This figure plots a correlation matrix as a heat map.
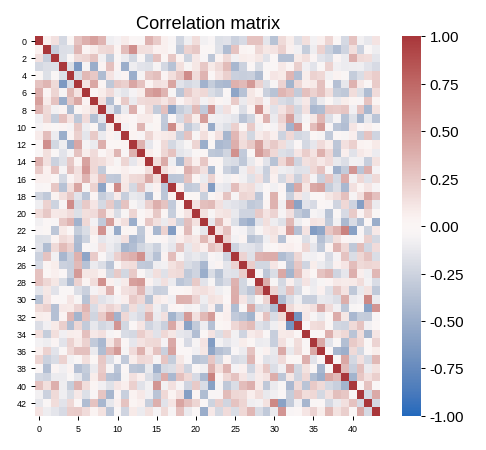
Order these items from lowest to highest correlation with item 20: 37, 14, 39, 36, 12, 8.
37, 39, 36, 14, 12, 8
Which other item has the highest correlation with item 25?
13
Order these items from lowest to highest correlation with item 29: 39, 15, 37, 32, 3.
15, 37, 3, 39, 32
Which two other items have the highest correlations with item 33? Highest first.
10, 17
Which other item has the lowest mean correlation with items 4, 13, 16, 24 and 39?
40
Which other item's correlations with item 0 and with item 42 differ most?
30
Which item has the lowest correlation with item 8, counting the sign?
17
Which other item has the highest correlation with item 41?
43
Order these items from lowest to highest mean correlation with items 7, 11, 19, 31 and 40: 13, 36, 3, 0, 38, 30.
3, 38, 13, 30, 36, 0
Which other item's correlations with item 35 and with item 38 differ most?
22
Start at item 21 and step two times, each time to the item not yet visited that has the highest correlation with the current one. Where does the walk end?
32
